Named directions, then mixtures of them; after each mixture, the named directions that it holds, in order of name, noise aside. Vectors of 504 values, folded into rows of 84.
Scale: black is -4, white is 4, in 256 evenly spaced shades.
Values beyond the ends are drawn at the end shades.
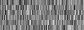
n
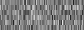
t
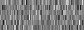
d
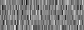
d, n.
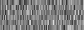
n.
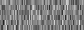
d, t.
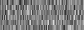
n.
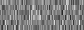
d, t.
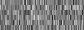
t.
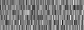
n, t.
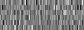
d, t.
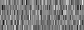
d.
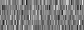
d.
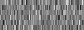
d.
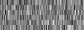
n.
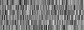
n.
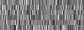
d, n.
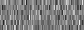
d.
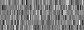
d.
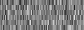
n.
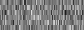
n, t.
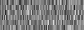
n.
